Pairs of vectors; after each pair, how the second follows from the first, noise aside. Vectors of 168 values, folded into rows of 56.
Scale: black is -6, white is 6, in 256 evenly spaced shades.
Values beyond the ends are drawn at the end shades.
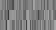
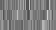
reversed, negated.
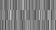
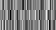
negated, scaled up.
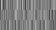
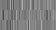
wrapped around, partly zeroed.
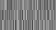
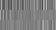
wrapped around, partly zeroed.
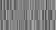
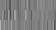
reversed, partly zeroed.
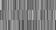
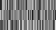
negated, scaled up.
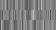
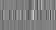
partly zeroed.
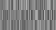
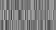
reversed, negated.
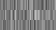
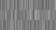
shrunk.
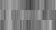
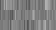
reversed, partly zeroed.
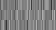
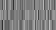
wrapped around.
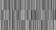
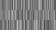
wrapped around.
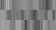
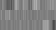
wrapped around, partly zeroed.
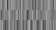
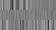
reversed, partly zeroed.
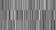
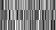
scaled up.
